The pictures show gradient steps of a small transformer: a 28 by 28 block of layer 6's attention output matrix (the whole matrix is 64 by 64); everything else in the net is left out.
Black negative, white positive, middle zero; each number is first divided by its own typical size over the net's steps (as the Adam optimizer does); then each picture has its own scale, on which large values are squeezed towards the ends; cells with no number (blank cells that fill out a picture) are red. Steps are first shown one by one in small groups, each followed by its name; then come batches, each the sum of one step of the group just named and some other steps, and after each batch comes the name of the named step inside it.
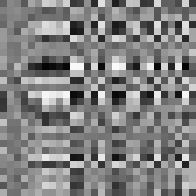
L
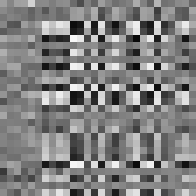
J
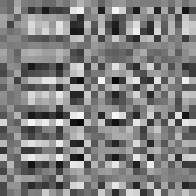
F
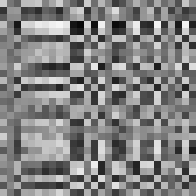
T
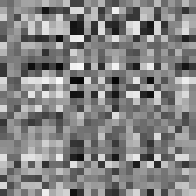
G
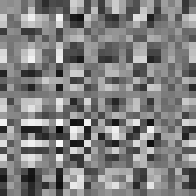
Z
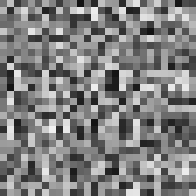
G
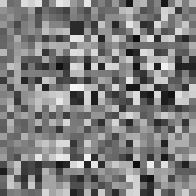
J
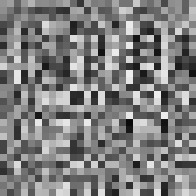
J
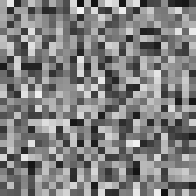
F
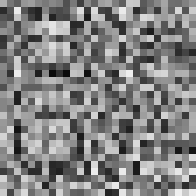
T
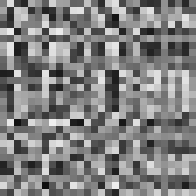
F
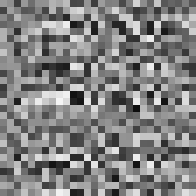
J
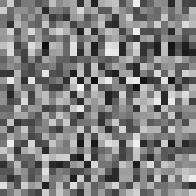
J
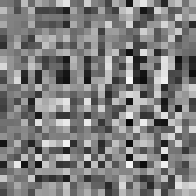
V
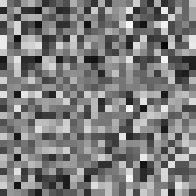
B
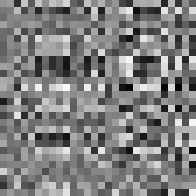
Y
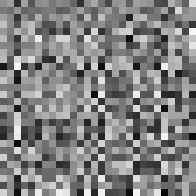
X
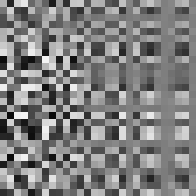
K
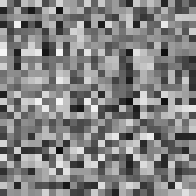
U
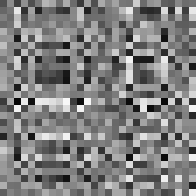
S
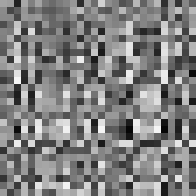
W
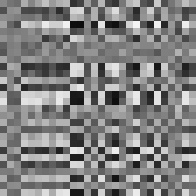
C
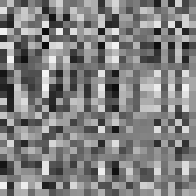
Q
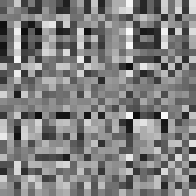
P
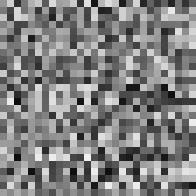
S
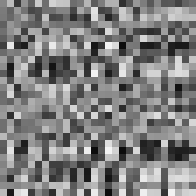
Y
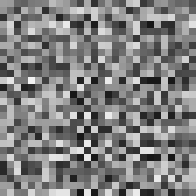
C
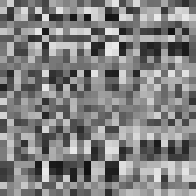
Q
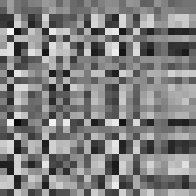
K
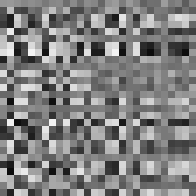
K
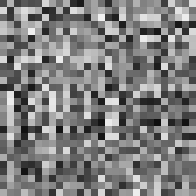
X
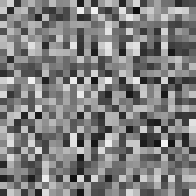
Y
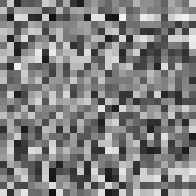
X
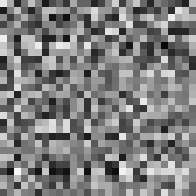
B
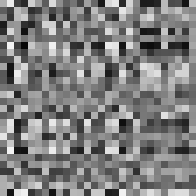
P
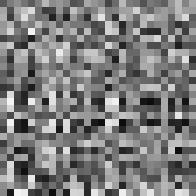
K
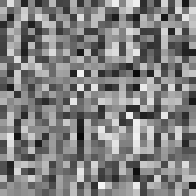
P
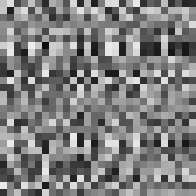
Q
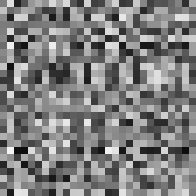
V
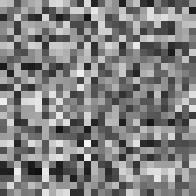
C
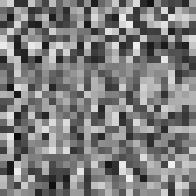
B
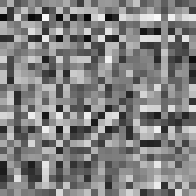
W
